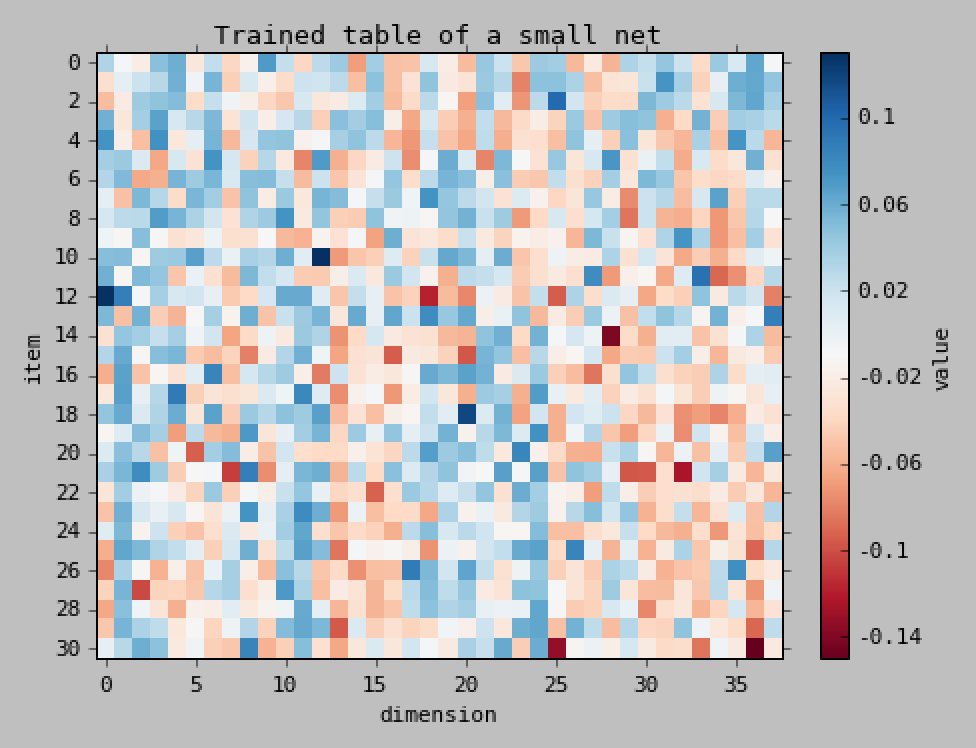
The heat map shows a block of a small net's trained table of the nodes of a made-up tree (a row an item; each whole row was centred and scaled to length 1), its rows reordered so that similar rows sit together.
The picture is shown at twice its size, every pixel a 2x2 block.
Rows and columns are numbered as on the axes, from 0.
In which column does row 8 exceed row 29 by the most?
36
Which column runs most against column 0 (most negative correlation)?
24
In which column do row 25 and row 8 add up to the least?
13
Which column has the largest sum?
1
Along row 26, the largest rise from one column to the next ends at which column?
17
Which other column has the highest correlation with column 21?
3
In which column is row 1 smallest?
23
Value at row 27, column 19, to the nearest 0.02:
0.02
